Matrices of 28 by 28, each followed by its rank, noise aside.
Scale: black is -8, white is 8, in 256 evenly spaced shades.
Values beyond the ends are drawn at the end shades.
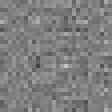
four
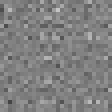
four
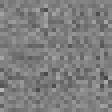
six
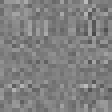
four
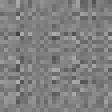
three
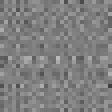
three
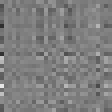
two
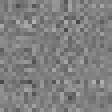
four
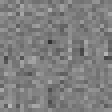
six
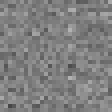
six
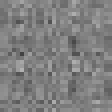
three
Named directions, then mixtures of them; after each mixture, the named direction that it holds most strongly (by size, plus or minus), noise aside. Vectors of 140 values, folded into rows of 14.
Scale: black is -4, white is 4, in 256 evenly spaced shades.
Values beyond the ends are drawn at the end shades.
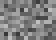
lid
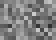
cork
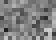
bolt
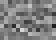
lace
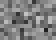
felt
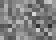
cork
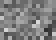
bolt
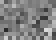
bolt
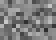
lace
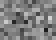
felt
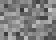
lid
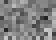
bolt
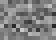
lace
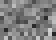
bolt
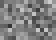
cork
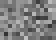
lid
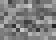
lace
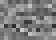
lace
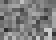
bolt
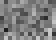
bolt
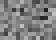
lid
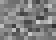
lace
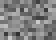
lid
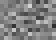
lace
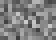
felt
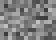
lid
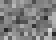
bolt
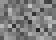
cork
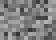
lid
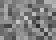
cork
